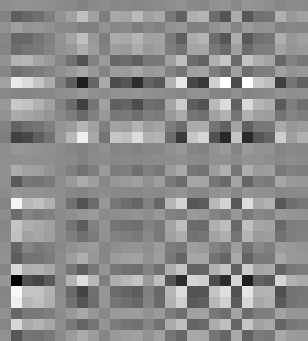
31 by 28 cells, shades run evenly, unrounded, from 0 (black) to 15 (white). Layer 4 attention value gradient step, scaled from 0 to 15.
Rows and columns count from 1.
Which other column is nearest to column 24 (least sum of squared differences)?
25
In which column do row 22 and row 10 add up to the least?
8
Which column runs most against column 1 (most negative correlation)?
6
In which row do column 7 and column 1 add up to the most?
26
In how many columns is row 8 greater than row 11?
13
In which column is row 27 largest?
2
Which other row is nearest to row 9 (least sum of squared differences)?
20
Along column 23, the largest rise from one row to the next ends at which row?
27
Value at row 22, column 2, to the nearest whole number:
11
